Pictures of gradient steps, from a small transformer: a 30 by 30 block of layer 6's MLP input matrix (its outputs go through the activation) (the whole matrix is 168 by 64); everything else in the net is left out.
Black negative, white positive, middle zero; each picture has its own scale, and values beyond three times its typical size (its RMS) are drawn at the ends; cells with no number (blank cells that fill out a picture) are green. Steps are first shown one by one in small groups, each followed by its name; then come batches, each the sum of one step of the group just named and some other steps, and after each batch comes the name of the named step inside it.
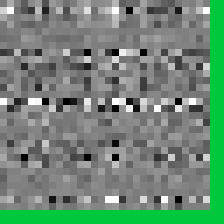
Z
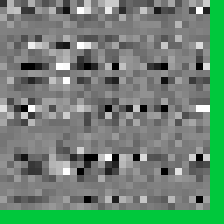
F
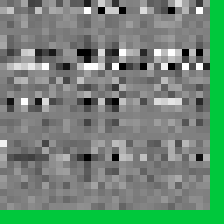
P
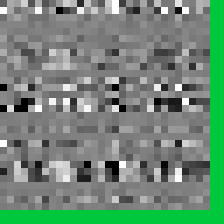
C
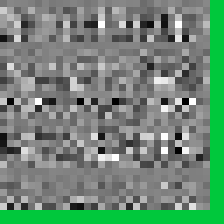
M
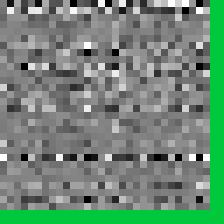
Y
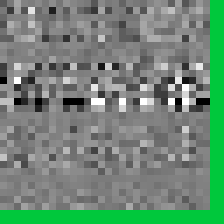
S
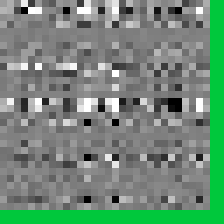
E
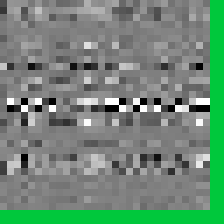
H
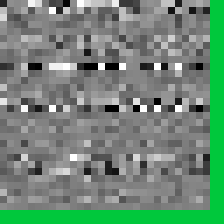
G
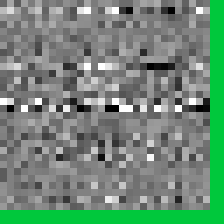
Z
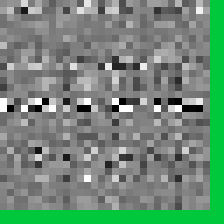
E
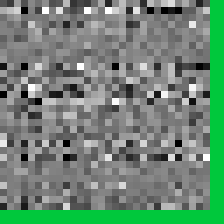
Y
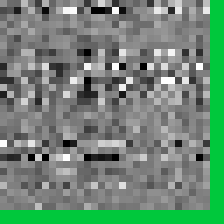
P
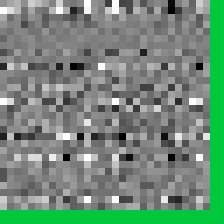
Z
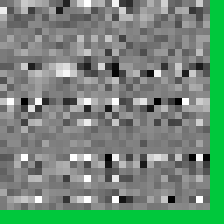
G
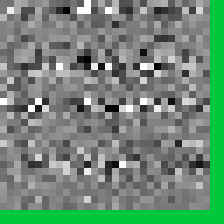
F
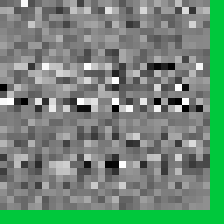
C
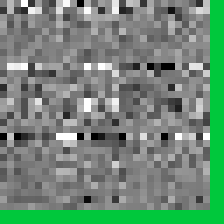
E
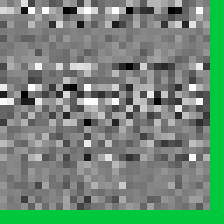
E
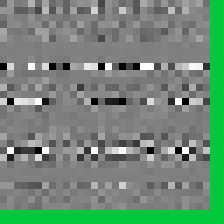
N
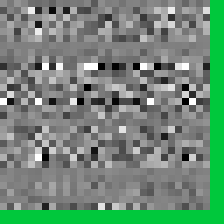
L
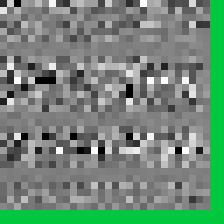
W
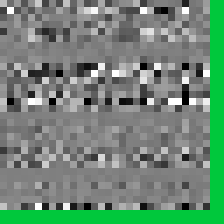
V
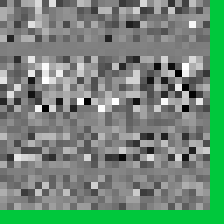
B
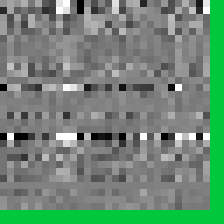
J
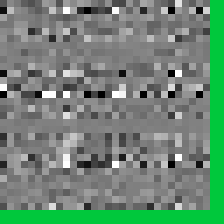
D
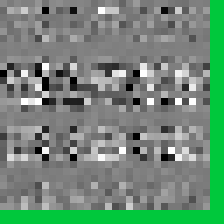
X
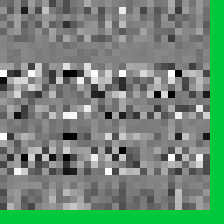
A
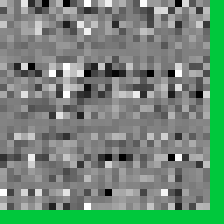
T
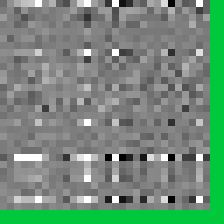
B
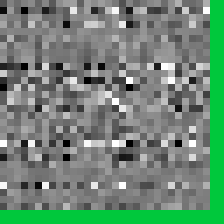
A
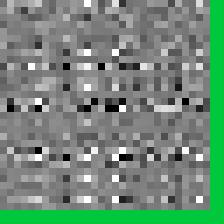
N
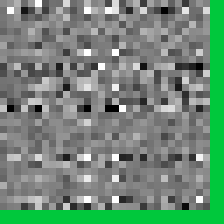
V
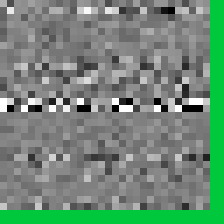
V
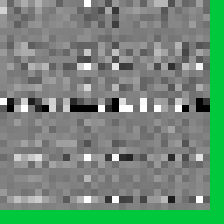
B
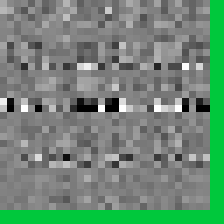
L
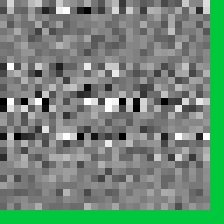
J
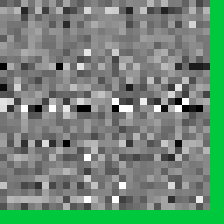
W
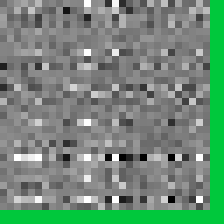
L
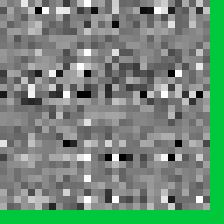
T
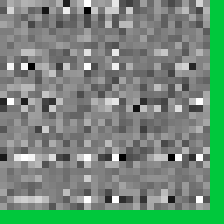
T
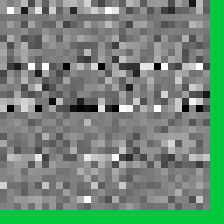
X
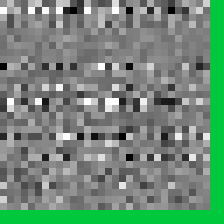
J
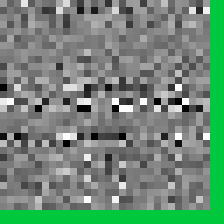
J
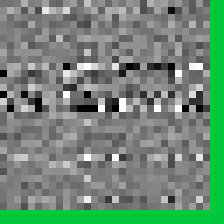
D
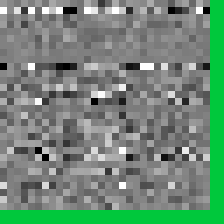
N
